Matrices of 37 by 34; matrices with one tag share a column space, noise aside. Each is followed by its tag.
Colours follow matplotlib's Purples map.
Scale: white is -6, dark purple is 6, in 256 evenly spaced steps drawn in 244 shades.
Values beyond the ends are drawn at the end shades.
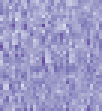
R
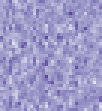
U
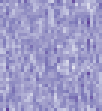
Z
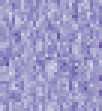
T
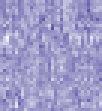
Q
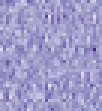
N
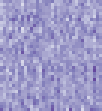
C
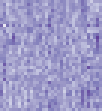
Q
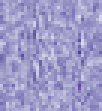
T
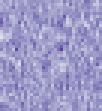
T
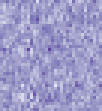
N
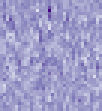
T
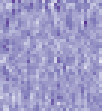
Z
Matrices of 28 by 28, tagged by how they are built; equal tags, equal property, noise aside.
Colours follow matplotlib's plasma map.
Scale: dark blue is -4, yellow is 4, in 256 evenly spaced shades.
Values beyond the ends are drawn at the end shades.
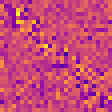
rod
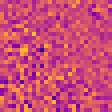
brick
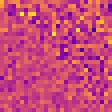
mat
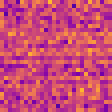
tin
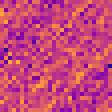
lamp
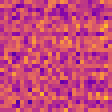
tin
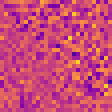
mat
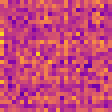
tin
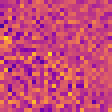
brick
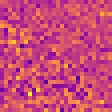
brick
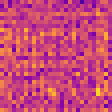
tin
